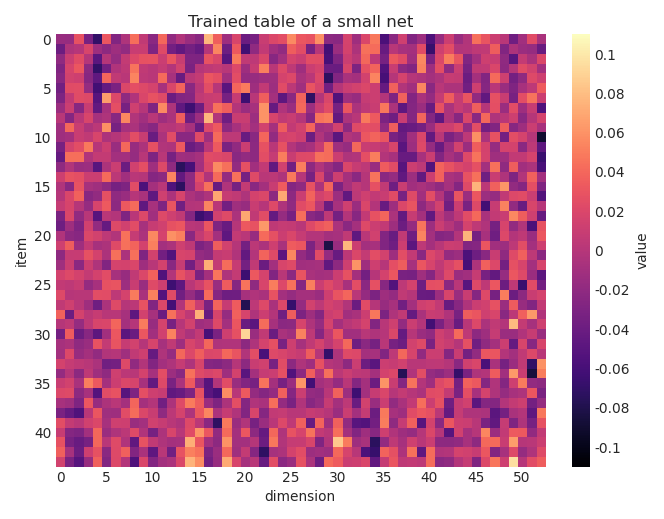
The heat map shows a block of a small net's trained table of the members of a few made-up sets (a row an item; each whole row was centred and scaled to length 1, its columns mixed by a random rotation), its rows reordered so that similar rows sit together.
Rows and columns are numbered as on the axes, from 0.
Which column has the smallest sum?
37
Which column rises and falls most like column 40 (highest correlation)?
15
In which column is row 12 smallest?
52
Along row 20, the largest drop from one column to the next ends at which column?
45
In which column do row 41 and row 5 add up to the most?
30
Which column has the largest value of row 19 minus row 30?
16
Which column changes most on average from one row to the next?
20
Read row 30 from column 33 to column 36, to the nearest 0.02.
0 0 0 0.02
